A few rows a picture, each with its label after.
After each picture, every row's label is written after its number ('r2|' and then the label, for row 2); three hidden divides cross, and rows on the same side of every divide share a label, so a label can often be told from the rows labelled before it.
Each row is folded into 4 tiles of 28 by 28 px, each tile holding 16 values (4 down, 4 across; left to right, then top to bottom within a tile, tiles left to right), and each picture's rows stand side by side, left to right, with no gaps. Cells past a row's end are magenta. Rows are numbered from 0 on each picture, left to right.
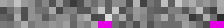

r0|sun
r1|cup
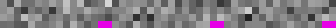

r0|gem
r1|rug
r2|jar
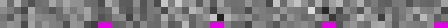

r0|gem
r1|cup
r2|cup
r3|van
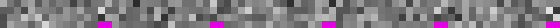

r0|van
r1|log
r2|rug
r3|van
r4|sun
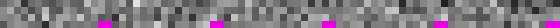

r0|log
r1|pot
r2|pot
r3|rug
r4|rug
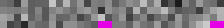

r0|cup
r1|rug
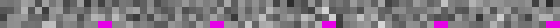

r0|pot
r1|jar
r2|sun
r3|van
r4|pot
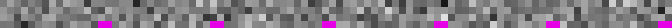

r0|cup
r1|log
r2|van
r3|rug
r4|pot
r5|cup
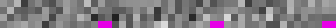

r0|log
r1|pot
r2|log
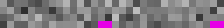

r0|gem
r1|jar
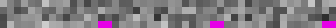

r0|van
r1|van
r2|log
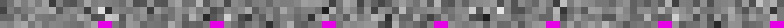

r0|sun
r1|log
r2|jar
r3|log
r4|rug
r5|van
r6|jar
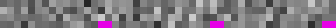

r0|cup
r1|log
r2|log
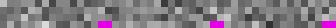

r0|van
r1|sun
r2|jar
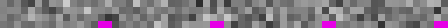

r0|gem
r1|pot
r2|jar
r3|jar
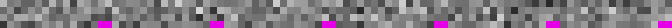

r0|gem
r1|cup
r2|cup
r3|gem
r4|pot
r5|rug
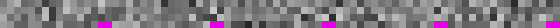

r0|log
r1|sun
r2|cup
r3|jar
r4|pot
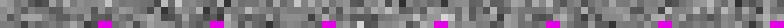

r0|gem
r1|gem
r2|jar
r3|rug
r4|log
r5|jar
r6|rug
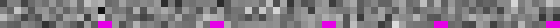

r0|jar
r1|rug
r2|rug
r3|log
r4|gem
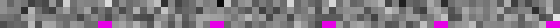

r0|gem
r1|rug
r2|gem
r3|rug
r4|sun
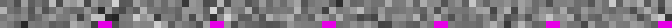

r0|cup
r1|van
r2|jar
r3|jar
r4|pot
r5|cup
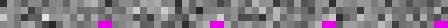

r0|jar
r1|rug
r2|rug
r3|van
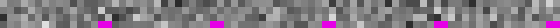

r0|van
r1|van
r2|rug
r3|sun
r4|log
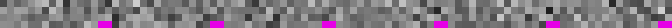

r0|rug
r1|van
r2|log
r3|cup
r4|cup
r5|sun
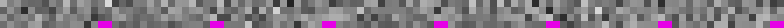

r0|gem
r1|cup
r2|rug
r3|jar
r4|cup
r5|pot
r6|pot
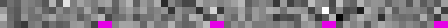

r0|cup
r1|sun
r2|sun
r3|van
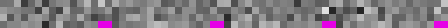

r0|log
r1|van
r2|van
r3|van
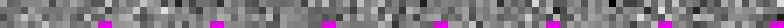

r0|van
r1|rug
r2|log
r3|pot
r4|sun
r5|sun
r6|gem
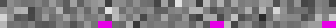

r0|jar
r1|cup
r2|rug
